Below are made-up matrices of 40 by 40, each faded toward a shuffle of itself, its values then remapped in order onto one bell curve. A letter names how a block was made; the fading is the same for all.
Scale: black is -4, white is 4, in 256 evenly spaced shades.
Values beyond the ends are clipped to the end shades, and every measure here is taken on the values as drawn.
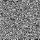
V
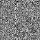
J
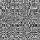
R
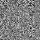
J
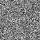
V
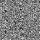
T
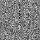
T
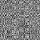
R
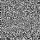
J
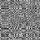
R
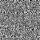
V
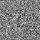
V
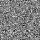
V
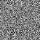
J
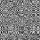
R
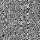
T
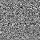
V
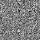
J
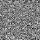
J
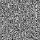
T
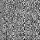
T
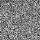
J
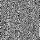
T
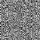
T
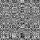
R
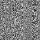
T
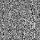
T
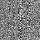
T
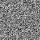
V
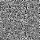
J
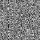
T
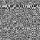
R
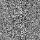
T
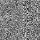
T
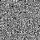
V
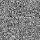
J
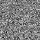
V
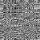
R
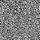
J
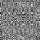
R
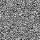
V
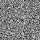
V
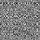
R
